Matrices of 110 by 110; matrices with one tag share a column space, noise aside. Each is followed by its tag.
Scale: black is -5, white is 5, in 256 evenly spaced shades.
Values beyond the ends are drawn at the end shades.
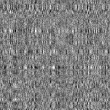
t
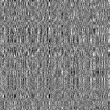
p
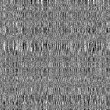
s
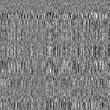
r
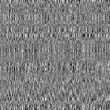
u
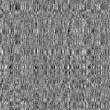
t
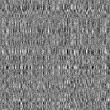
t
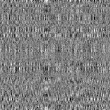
u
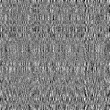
u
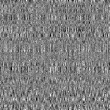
u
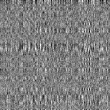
s
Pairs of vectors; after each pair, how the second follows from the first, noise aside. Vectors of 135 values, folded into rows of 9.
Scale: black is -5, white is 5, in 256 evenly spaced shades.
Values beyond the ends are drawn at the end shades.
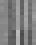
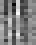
reversed, scaled up.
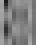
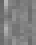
negated, shrunk.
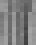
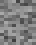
shuffled.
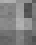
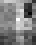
scaled up.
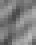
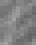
negated, shrunk.
